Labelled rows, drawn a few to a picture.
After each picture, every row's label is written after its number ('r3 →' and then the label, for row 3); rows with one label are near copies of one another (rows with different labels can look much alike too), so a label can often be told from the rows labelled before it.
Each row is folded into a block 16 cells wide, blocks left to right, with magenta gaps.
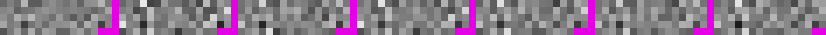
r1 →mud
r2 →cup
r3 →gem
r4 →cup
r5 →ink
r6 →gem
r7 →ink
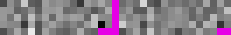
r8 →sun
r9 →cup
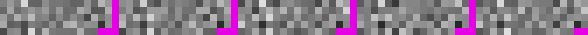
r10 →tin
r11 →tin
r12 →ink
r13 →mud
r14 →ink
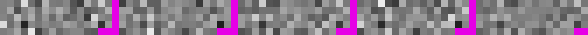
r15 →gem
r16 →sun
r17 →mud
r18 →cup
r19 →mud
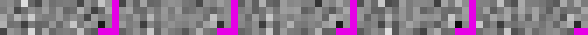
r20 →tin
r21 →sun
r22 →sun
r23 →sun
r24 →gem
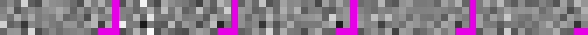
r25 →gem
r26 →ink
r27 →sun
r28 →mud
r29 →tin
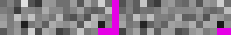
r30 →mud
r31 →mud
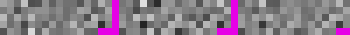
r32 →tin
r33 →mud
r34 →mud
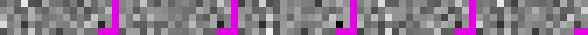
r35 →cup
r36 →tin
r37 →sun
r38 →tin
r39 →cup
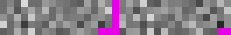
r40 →ink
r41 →tin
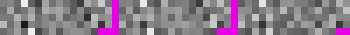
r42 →gem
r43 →gem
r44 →ink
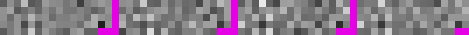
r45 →sun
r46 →tin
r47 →ink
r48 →ink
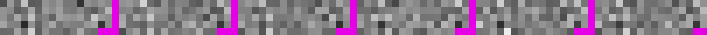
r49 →sun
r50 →tin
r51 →tin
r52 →mud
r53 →gem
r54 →tin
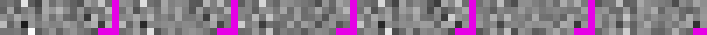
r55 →gem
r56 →gem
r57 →ink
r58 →gem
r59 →mud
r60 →sun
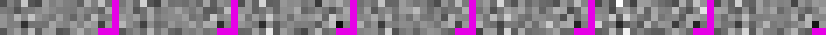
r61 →mud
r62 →cup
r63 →sun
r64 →gem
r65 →tin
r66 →ink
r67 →sun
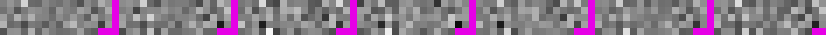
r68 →tin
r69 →tin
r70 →gem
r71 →sun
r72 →gem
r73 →tin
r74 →tin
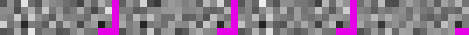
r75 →ink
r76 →mud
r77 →ink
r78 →mud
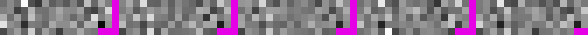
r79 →cup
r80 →tin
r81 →tin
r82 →gem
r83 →cup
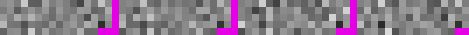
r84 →tin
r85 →tin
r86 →cup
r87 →gem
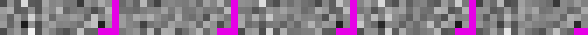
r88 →sun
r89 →mud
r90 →tin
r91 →tin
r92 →sun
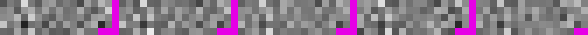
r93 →ink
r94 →ink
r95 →ink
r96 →tin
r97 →gem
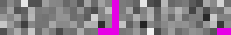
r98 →cup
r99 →gem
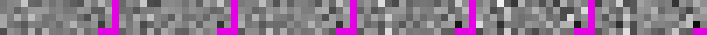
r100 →tin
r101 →mud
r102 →tin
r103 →tin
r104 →cup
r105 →sun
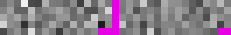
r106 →cup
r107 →gem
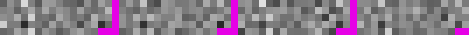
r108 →ink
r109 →mud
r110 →tin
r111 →gem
